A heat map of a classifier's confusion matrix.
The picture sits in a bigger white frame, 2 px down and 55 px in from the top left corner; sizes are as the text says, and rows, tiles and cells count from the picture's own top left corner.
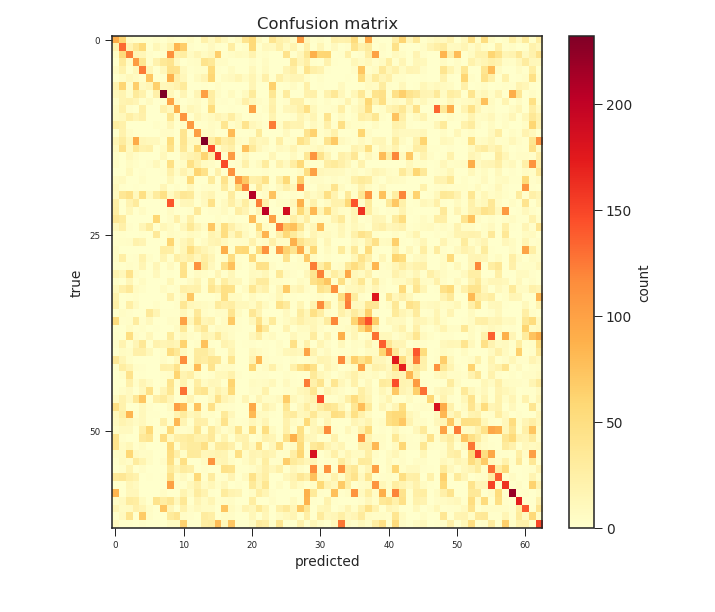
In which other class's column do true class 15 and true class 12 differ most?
41
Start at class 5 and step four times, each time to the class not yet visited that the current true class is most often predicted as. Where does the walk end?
19
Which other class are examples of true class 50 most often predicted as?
31
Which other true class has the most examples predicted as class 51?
5
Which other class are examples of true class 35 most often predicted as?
37
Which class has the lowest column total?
46
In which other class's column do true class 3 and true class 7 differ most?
58
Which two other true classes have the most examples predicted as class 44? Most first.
40, 41
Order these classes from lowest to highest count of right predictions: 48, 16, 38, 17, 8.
48, 8, 17, 38, 16
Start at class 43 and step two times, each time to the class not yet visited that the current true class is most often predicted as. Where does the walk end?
47
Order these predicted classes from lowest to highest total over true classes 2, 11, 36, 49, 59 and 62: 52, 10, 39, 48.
39, 48, 52, 10
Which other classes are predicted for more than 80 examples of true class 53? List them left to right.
29, 55, 61
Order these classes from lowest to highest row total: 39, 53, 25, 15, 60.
25, 39, 60, 15, 53
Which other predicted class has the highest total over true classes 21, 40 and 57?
8
